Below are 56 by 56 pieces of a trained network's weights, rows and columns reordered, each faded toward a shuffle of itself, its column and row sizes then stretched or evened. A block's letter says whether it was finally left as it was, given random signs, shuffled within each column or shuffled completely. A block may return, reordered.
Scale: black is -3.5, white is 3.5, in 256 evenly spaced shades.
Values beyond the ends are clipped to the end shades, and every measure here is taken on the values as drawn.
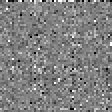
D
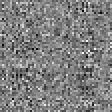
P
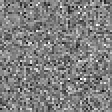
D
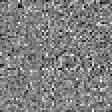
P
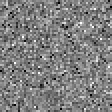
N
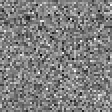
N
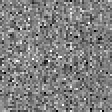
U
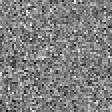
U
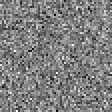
N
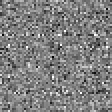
D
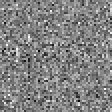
D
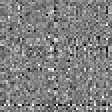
P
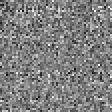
D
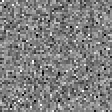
N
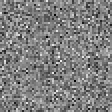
U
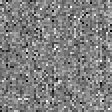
U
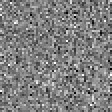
U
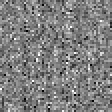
U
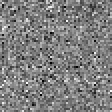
D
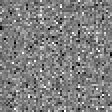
U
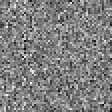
U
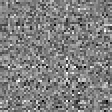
P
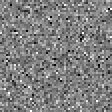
N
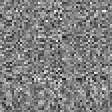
P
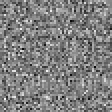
P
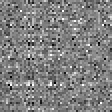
P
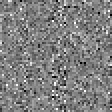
U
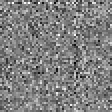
D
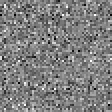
D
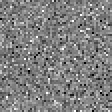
N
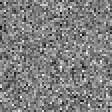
U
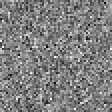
U
